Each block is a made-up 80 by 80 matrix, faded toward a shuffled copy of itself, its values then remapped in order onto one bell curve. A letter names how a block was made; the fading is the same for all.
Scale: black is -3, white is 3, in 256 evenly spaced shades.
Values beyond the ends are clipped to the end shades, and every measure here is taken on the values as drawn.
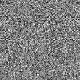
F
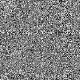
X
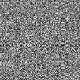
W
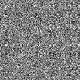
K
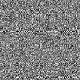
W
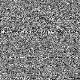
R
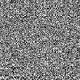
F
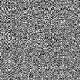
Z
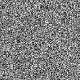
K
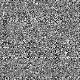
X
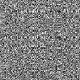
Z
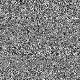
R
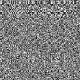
W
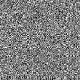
F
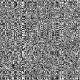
Z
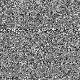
R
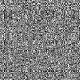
Z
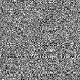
W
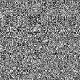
F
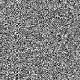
K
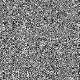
X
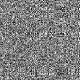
W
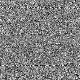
R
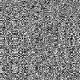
W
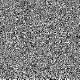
X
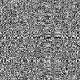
W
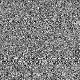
R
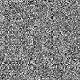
F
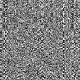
Z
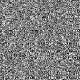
W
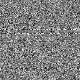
R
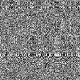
W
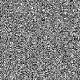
K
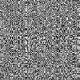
Z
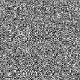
W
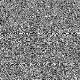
R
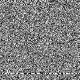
R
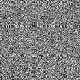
W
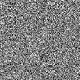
K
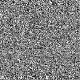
R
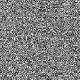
W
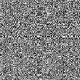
W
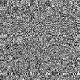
W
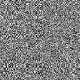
Z
